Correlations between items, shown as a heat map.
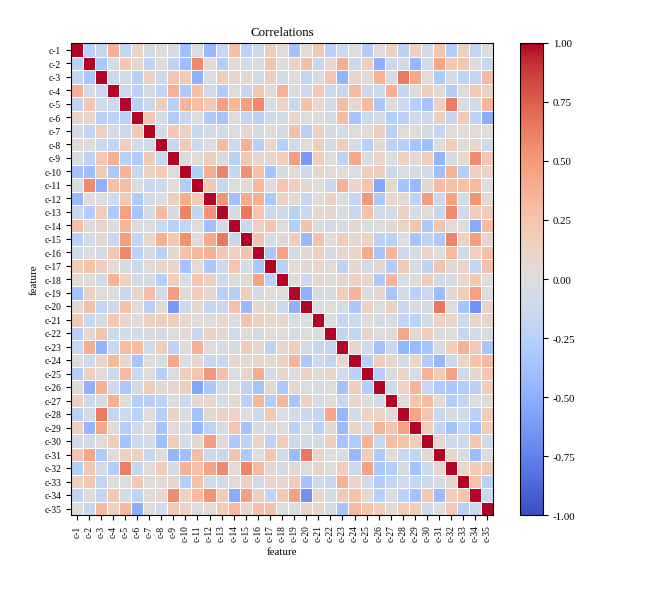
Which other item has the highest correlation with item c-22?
c-28
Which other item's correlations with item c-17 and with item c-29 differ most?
c-2
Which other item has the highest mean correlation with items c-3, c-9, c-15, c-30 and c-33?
c-34
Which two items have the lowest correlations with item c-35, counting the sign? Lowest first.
c-6, c-23
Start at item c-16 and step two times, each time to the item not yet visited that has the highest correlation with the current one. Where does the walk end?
c-32
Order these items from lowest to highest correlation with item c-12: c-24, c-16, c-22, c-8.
c-24, c-8, c-22, c-16
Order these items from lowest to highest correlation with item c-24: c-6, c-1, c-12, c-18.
c-6, c-12, c-1, c-18
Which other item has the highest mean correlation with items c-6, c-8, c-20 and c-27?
c-31
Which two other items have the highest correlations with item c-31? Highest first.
c-20, c-2
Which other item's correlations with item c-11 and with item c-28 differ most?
c-3
